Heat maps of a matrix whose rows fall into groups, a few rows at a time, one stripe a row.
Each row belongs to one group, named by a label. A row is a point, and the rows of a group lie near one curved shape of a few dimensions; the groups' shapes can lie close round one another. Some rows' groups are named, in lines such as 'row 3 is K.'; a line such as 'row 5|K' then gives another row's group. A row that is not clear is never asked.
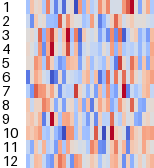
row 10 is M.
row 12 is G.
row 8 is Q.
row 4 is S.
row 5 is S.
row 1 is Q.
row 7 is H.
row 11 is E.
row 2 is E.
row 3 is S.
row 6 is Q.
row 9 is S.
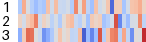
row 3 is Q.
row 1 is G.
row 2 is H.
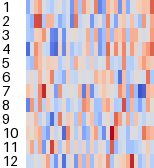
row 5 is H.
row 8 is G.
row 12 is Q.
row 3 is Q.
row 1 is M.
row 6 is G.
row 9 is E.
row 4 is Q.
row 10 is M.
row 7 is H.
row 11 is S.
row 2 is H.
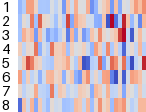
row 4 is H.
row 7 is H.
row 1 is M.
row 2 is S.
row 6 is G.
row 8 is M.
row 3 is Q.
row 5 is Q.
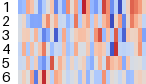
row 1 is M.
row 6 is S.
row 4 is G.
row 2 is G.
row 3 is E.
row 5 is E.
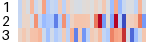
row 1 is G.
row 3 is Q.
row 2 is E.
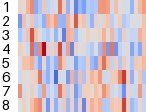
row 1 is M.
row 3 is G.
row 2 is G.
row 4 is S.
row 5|M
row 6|Q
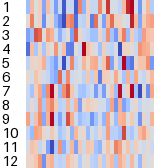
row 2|M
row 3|H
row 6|H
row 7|S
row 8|S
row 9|S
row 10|H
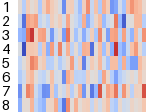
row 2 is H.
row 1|G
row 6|G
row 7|Q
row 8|G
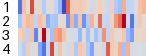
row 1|G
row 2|Q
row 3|S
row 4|E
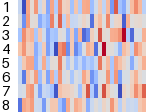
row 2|H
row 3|Q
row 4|M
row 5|M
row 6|E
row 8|G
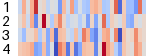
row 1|H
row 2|S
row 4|M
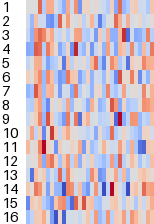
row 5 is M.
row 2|E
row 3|H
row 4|H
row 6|S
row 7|H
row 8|M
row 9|S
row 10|S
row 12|S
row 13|E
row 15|G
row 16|Q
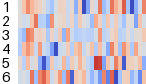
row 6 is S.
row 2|H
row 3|H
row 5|E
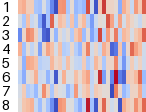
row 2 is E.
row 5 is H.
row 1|M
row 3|Q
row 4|G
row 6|E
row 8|M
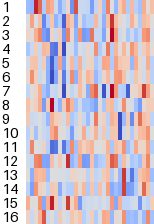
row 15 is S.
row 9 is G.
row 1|H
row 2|M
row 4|Q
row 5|E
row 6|E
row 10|G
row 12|M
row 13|H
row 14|H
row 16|H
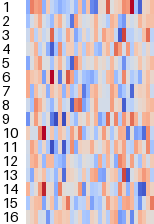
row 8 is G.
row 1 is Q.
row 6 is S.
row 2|G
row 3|G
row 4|E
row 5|G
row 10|H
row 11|E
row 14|H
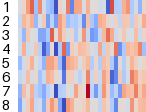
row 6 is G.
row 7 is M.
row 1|S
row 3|E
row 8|G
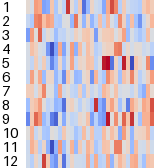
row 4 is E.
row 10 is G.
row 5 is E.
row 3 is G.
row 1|M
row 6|M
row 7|H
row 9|Q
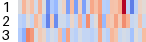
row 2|Q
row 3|H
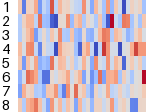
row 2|S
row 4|M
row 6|Q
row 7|G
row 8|H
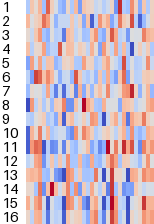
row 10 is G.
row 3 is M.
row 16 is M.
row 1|S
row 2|Q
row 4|H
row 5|G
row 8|G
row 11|Q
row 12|M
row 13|M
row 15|M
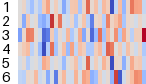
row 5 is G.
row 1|G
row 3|Q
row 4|E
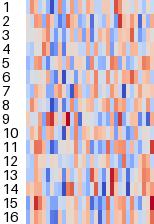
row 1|E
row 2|S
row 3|Q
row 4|Q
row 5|M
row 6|Q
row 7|G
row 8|E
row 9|S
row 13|M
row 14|M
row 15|Q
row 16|Q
